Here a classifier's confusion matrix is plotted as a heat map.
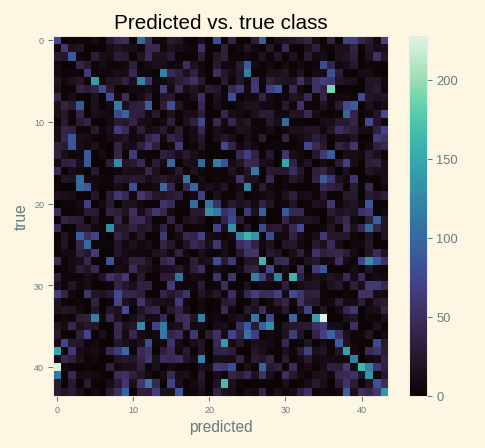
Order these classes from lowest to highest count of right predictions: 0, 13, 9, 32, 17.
13, 32, 0, 9, 17
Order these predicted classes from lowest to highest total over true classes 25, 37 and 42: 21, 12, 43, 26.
26, 43, 21, 12
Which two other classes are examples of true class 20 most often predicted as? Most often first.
18, 41
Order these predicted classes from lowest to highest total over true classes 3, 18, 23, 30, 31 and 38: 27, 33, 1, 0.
1, 33, 27, 0
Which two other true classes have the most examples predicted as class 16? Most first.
29, 43
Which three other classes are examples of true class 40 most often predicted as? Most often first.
0, 41, 27
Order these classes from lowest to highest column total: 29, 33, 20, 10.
20, 29, 33, 10
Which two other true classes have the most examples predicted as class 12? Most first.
42, 8
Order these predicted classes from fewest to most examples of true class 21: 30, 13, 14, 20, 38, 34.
34, 38, 14, 13, 30, 20
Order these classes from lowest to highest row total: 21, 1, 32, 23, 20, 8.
1, 32, 20, 8, 23, 21
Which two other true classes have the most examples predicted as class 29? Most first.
6, 31
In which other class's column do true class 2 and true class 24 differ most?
25
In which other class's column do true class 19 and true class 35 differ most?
28
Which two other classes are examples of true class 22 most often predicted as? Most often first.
42, 23
